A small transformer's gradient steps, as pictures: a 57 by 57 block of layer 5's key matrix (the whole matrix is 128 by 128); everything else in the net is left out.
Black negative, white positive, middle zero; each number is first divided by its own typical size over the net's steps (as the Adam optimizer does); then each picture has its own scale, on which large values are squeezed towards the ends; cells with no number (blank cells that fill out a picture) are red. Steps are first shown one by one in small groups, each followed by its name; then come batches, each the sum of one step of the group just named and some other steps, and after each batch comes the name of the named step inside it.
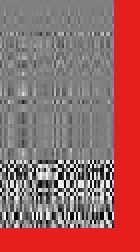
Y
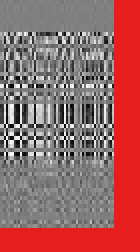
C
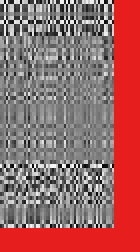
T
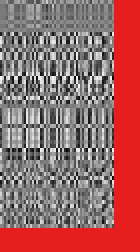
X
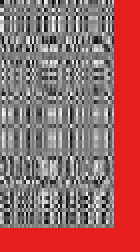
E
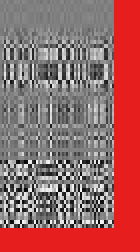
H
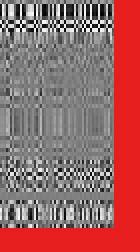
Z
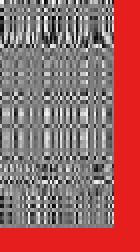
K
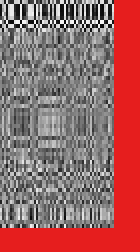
Z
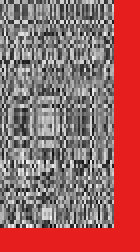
T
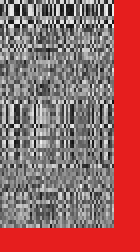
T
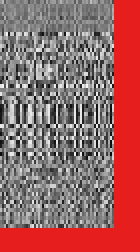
C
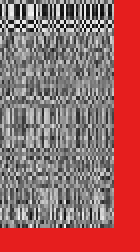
Z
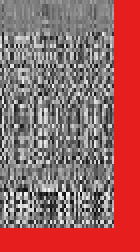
H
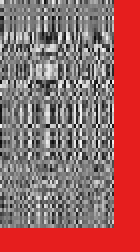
K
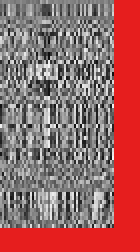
X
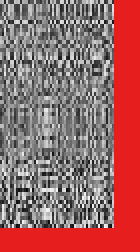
H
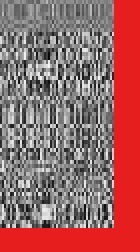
X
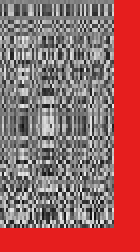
H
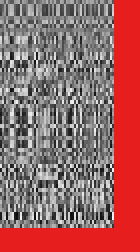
Y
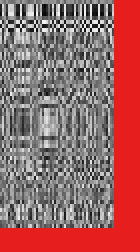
Z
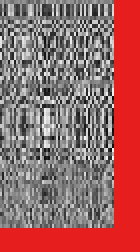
X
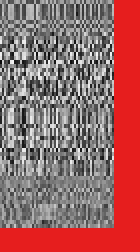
X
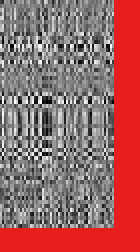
E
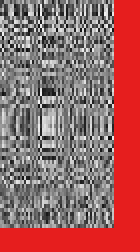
E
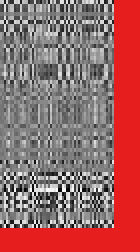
H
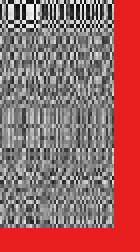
X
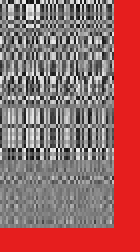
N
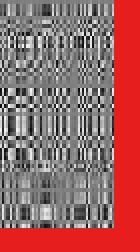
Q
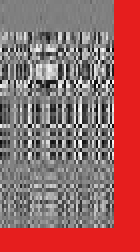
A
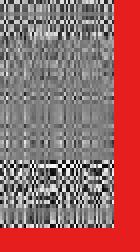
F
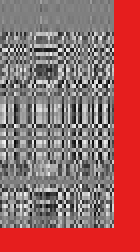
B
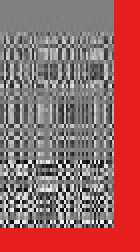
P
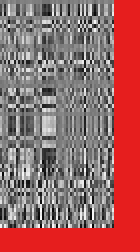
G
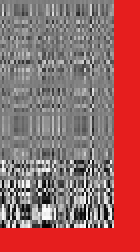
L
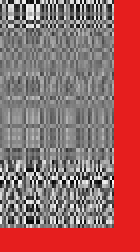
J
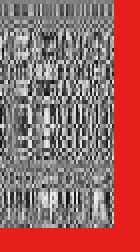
A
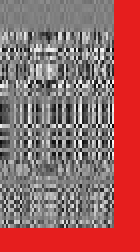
A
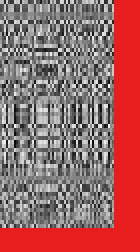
B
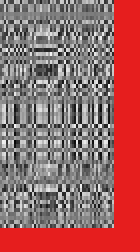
B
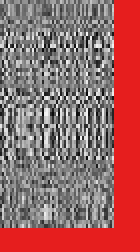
Q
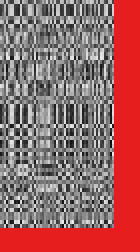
P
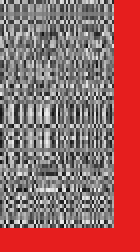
P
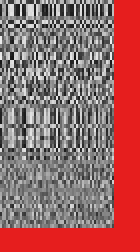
N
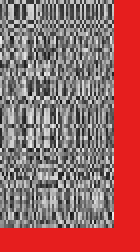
N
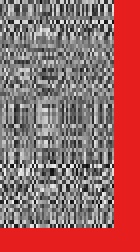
F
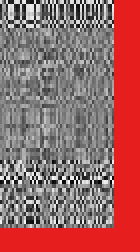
J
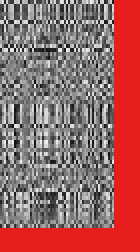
B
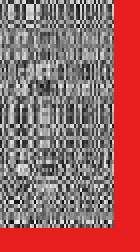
P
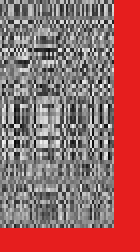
B
